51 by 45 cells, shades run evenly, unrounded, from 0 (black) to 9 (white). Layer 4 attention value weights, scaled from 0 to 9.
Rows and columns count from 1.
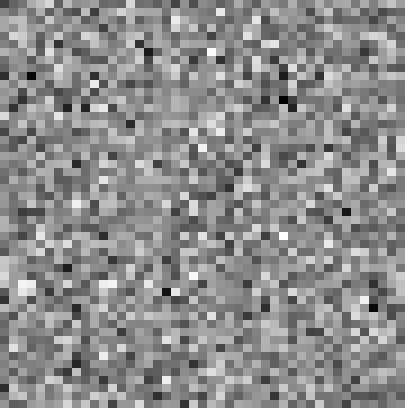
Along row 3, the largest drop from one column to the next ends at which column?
30
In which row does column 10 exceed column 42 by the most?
39
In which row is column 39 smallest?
27
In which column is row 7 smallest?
17
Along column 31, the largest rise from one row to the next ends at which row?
6
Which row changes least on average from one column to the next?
29
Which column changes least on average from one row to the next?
45
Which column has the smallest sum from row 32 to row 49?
10
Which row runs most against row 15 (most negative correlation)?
44
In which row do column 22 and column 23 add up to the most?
35
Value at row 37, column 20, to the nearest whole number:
8
